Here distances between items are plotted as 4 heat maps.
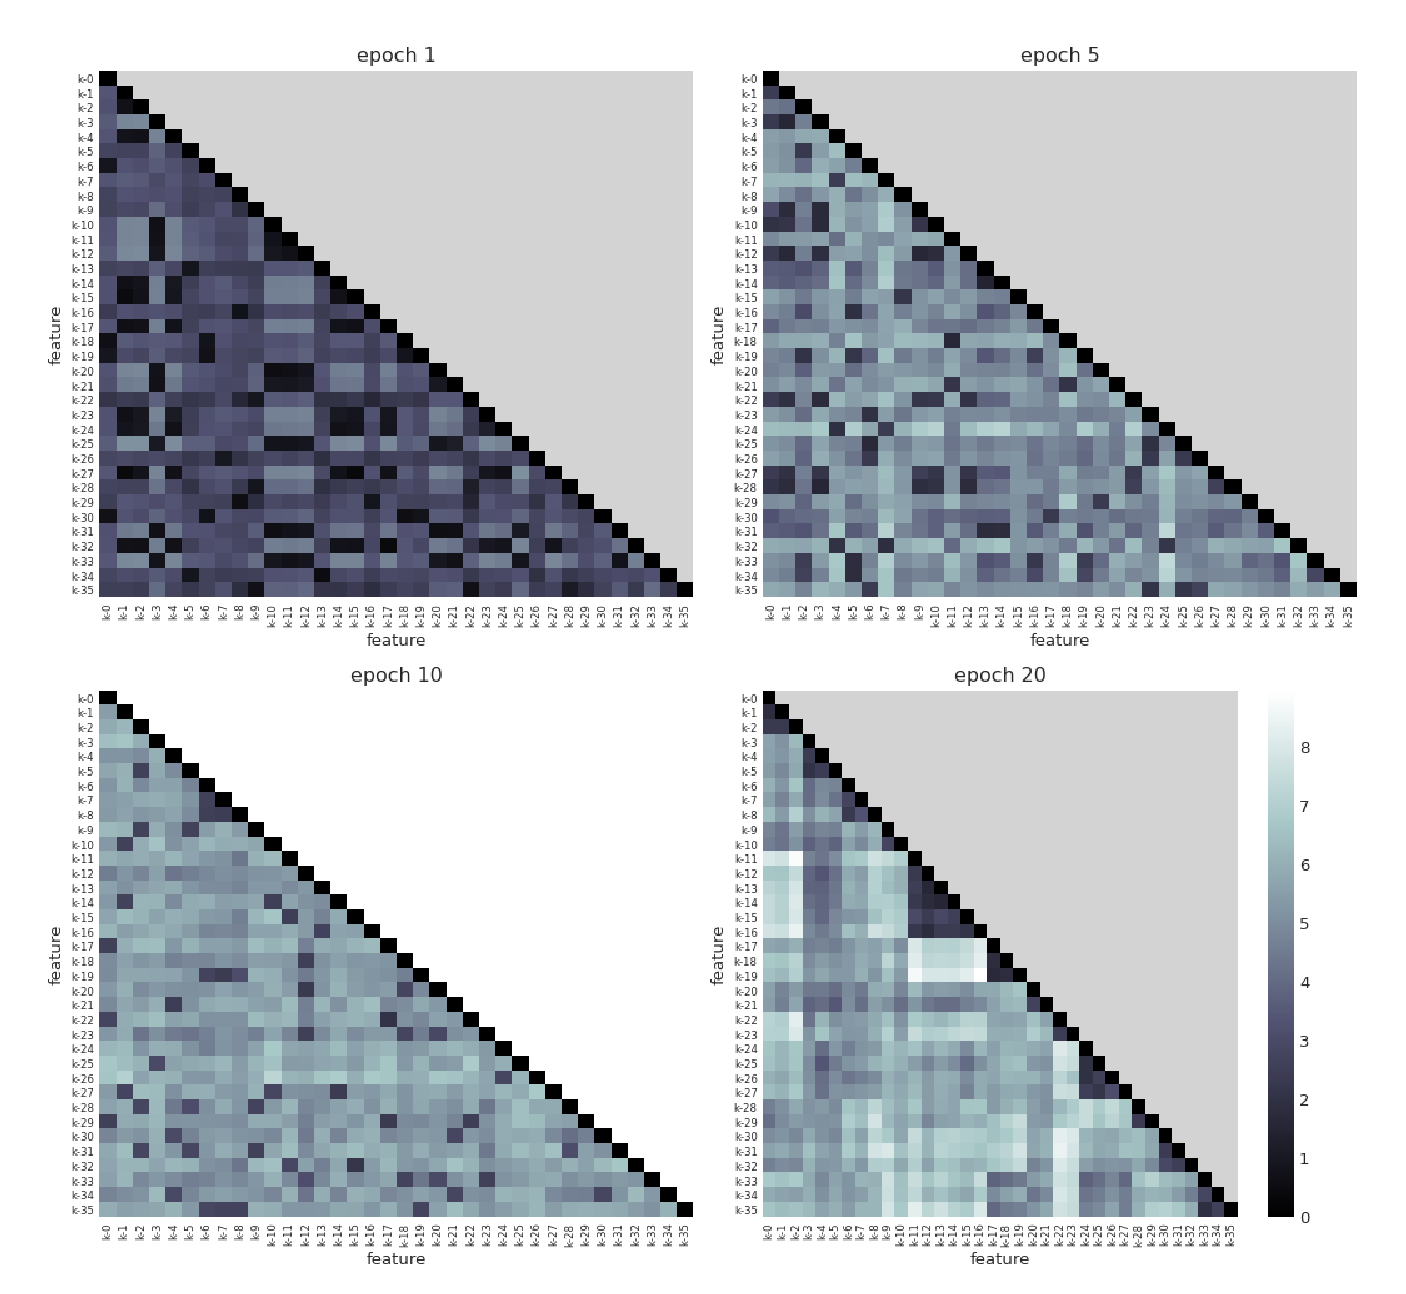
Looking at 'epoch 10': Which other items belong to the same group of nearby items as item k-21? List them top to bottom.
k-4, k-30, k-34
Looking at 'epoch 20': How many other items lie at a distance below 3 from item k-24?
3
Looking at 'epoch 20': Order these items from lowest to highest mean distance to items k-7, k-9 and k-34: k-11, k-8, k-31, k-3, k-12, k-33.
k-3, k-8, k-33, k-12, k-31, k-11
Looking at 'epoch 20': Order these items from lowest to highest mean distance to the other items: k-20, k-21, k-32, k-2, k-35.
k-21, k-20, k-32, k-35, k-2
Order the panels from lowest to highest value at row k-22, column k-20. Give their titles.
epoch 1, epoch 5, epoch 10, epoch 20
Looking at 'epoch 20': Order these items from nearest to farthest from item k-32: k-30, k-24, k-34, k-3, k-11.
k-30, k-34, k-24, k-3, k-11
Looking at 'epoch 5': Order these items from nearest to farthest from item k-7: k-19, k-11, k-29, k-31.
k-11, k-29, k-19, k-31
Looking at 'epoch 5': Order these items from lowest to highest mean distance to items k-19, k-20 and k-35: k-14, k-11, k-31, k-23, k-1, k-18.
k-23, k-31, k-14, k-1, k-11, k-18
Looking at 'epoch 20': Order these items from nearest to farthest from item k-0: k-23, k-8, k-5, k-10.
k-10, k-5, k-8, k-23
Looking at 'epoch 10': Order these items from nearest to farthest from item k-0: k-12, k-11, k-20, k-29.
k-29, k-12, k-20, k-11
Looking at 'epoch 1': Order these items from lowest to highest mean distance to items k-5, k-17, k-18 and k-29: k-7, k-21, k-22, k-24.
k-22, k-24, k-7, k-21
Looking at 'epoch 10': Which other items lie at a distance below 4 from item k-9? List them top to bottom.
k-2, k-5, k-28, k-31
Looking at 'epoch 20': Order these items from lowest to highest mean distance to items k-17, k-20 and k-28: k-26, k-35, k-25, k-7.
k-35, k-7, k-25, k-26
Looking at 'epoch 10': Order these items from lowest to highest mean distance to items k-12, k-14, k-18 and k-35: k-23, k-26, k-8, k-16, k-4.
k-23, k-8, k-4, k-16, k-26
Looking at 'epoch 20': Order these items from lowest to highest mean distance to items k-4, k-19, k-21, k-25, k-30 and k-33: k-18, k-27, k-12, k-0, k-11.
k-27, k-18, k-12, k-0, k-11
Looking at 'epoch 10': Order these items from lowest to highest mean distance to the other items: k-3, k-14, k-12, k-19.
k-12, k-19, k-14, k-3
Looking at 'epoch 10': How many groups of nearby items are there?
10
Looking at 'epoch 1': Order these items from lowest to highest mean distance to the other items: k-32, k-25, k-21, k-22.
k-22, k-32, k-21, k-25
